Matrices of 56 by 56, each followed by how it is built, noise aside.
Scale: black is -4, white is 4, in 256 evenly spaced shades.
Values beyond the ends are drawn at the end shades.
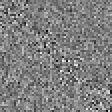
block diagonal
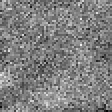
smooth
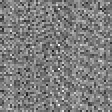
repeating rows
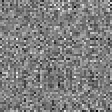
low rank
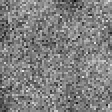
smooth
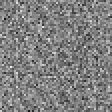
repeating rows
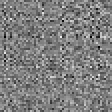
low rank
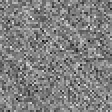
Toeplitz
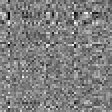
low rank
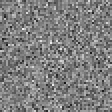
noise
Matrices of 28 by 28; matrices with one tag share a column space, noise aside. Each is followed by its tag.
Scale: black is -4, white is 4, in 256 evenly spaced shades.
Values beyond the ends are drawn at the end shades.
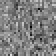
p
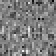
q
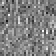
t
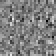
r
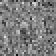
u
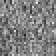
t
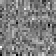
p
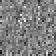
r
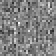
u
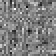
u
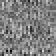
q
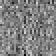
t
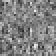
q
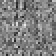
p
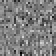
r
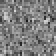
r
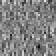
q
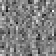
t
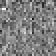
u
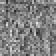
t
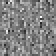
u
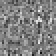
r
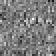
r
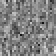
q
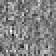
q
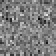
r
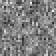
t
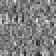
r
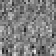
q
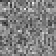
u
